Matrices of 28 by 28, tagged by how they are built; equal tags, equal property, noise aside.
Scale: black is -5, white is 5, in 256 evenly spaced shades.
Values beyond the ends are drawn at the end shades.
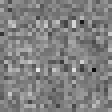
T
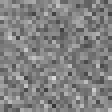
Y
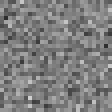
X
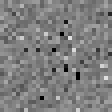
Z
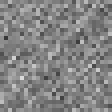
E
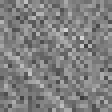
Y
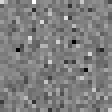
Z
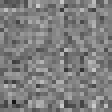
T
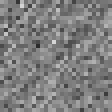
E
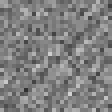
E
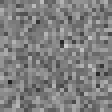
X
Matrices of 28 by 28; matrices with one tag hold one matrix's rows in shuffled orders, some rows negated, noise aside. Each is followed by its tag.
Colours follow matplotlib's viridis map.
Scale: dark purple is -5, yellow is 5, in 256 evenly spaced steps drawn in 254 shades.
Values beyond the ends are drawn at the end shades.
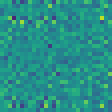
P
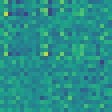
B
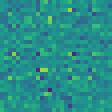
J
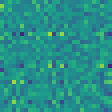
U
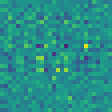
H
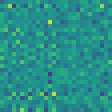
P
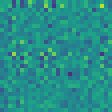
P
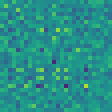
H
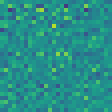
H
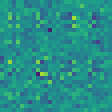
J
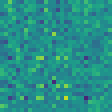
H
